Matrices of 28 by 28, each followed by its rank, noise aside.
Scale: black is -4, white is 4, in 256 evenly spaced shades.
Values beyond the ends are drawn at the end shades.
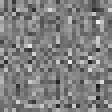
five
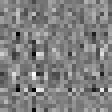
two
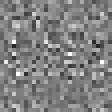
five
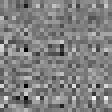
three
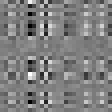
one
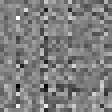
three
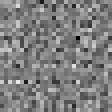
five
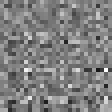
four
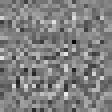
four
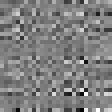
two
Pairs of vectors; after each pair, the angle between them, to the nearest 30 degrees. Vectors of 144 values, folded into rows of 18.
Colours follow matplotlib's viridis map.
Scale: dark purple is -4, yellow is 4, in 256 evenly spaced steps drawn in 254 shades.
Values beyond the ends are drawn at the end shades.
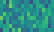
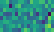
120 degrees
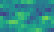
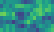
150 degrees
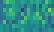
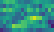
60 degrees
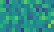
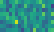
60 degrees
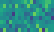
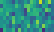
60 degrees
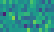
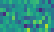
30 degrees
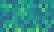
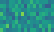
90 degrees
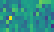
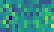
150 degrees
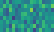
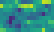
90 degrees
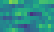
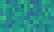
90 degrees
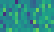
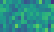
90 degrees
